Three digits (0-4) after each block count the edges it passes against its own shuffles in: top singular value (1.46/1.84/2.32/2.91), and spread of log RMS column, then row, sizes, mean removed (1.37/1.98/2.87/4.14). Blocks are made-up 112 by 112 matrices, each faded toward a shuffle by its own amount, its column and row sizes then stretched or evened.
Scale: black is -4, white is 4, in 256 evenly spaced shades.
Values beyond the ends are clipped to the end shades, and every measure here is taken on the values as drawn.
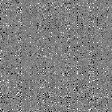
2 3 2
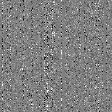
0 3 0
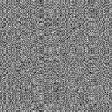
4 2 0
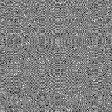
4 0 1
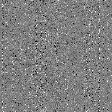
0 3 0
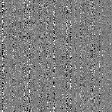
1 4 1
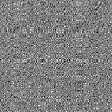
4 1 2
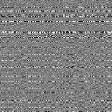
4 0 4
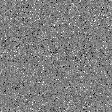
0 1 1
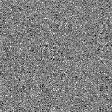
2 1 1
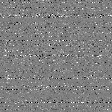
1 0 3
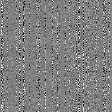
1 4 1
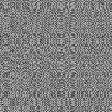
4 0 2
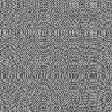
4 1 2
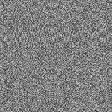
3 0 0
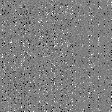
0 3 1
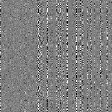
4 4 0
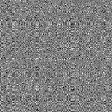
4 2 2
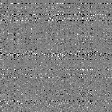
3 2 3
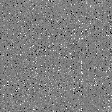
0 2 1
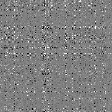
2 3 3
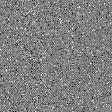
1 1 0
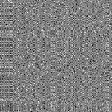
4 2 0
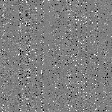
1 3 1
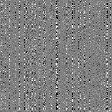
4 4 1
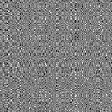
4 3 1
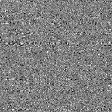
2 0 2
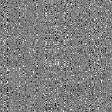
3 3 0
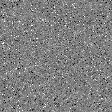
1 1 0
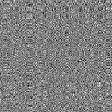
4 1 1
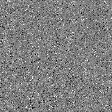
0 1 1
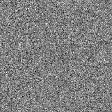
1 1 0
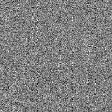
2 2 0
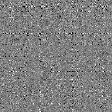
2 2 2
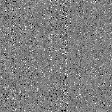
1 3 1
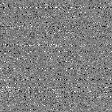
1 1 3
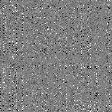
1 3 2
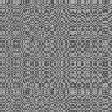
4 2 2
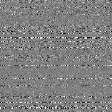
3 0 4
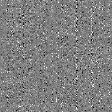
2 3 0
